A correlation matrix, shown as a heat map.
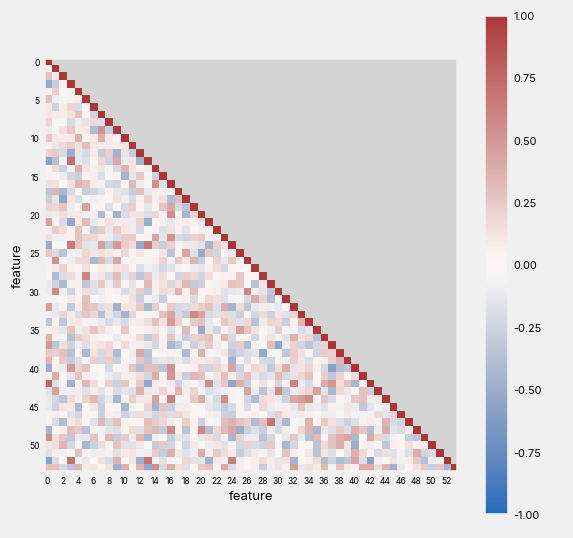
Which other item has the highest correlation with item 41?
16
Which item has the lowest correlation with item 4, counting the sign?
45
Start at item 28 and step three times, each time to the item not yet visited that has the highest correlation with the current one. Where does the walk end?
33
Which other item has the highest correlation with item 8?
49
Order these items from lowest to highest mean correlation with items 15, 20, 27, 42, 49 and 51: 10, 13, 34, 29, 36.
13, 29, 34, 10, 36
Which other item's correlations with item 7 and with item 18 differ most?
2
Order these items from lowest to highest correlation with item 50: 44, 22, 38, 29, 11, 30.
44, 11, 30, 22, 29, 38
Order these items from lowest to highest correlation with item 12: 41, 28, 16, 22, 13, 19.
13, 28, 22, 16, 19, 41
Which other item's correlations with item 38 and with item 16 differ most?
40
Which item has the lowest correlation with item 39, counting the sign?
24
